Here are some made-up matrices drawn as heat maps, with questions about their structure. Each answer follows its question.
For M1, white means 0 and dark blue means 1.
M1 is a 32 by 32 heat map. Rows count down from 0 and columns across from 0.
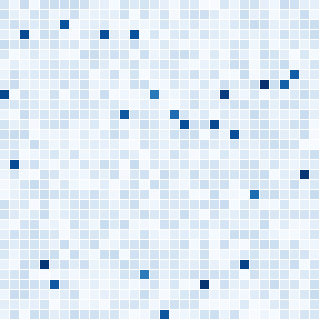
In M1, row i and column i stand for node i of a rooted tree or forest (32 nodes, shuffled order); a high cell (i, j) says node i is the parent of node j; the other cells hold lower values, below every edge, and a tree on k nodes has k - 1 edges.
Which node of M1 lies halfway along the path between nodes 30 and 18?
11
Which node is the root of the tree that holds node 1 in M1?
31
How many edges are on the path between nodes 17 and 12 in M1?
2
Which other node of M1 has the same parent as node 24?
4
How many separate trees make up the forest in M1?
8
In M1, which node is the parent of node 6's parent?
3
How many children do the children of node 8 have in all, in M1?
4
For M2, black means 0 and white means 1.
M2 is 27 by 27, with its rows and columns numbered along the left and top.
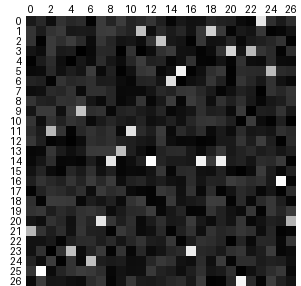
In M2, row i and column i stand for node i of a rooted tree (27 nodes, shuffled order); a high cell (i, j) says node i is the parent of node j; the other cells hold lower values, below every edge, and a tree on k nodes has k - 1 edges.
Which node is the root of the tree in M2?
3
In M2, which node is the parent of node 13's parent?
11
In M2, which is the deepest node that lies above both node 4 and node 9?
23
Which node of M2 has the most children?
14
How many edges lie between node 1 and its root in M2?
8
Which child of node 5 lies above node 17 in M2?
24
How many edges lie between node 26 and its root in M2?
2
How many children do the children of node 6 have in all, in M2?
4
